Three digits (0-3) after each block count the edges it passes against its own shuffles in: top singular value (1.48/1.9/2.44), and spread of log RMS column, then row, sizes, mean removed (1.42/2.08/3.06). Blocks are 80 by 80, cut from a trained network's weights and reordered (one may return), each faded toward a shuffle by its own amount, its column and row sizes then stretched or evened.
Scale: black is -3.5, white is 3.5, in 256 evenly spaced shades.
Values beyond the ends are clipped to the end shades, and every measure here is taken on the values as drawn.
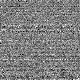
1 0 2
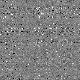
0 1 2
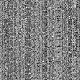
2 1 0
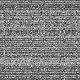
3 0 0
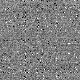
0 1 1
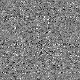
0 1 2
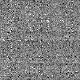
0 2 1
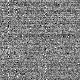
1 1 0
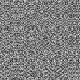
3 0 0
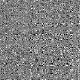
1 2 2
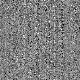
0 2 0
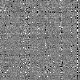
1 2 1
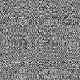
3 0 1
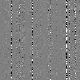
2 3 0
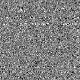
1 0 2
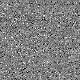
0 0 2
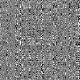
2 3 1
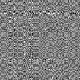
3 1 1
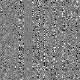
0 3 1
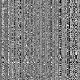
3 3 0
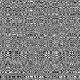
3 0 3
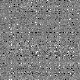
0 2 2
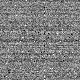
1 0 1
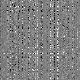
2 3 1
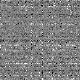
1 2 2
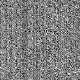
1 1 1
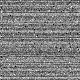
3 0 1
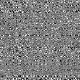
2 1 3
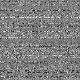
1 0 3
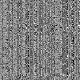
2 2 0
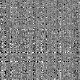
1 2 2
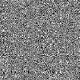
1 2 1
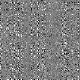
2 3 2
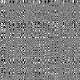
3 3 3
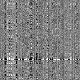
3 2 2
